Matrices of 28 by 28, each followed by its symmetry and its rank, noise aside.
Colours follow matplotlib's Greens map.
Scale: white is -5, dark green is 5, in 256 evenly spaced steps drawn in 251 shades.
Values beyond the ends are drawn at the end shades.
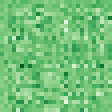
antisymmetric, rank six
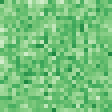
symmetric, rank seven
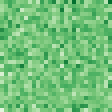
antisymmetric, rank six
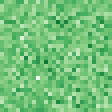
no symmetry, rank six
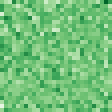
antisymmetric, rank six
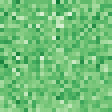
no symmetry, rank six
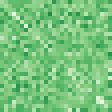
symmetric, rank seven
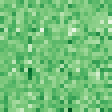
no symmetry, rank five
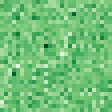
symmetric, rank seven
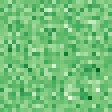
antisymmetric, rank six
